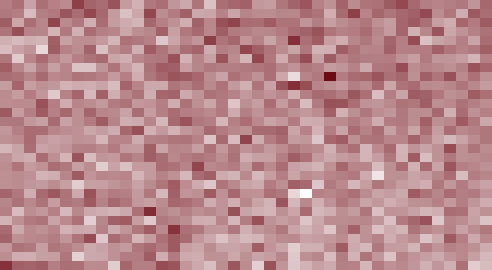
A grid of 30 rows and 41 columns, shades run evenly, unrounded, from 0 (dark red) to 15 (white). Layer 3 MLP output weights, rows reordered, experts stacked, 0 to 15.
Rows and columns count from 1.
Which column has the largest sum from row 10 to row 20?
32
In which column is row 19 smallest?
17
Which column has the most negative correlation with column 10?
12
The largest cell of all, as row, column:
22, 26
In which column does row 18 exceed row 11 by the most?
36
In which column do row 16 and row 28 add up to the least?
29
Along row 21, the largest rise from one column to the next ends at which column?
27
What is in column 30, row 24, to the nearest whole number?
9
